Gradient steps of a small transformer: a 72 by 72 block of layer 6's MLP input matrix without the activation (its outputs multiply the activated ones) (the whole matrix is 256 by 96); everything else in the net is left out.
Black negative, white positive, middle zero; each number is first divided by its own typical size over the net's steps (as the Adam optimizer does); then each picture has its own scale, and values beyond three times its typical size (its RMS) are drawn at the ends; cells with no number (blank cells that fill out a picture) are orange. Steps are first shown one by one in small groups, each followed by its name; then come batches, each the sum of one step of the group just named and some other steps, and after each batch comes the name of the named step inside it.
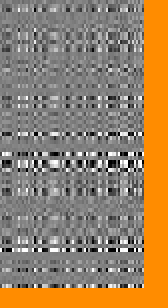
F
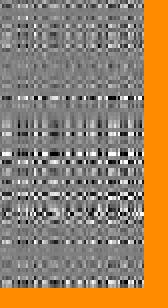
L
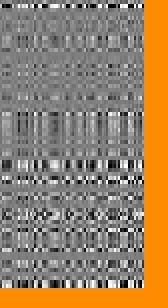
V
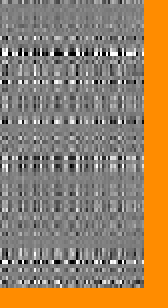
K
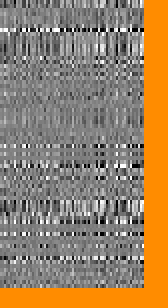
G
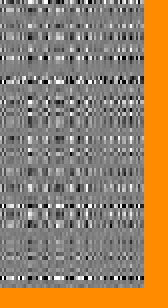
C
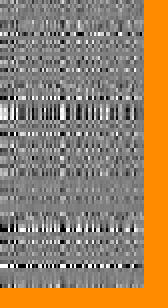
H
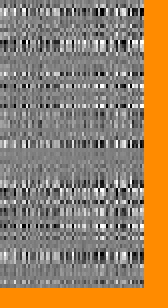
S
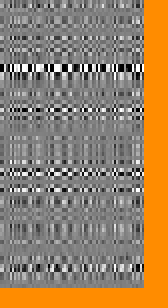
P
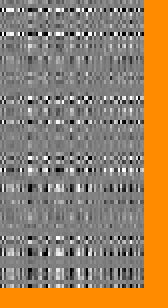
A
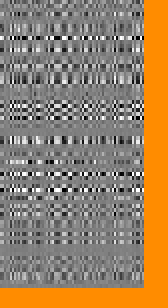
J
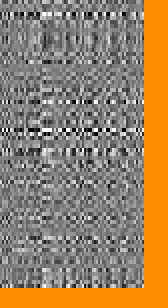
F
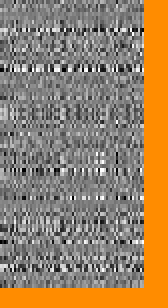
H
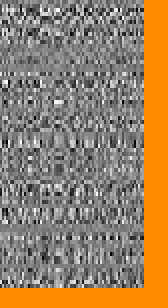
A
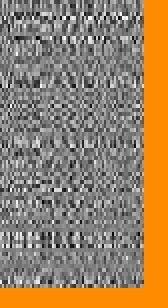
J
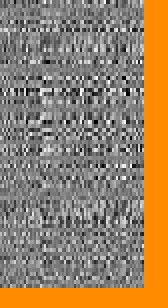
G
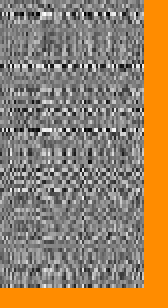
P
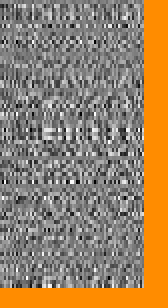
L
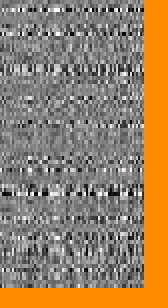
A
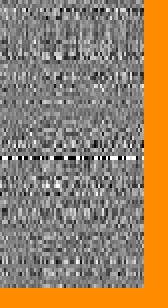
S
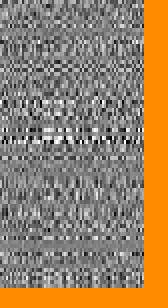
S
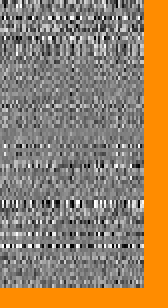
G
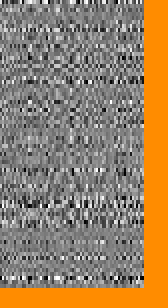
C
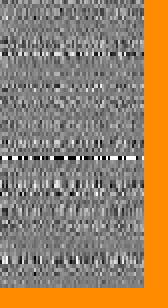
S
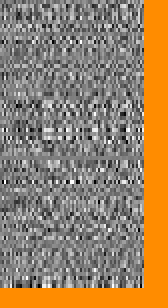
V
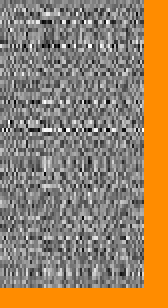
S
